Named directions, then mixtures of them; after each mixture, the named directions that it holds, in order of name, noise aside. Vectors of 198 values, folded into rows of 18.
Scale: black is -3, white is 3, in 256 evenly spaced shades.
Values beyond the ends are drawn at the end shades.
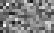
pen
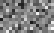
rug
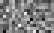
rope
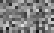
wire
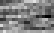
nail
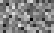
pen, rope.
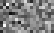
pen.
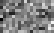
nail, pen, rug.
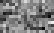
nail, pen, wire.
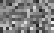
rug, wire.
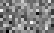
pen, rug, wire.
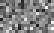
rug.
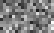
rug.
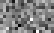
rope, wire.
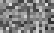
wire.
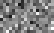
rug.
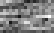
nail.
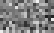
nail, wire.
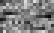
nail, pen.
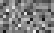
rope.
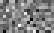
rope.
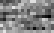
nail.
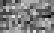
nail, pen, rope.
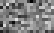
nail, pen.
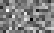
rope, rug.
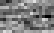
nail.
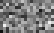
pen, wire.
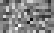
nail, rope.
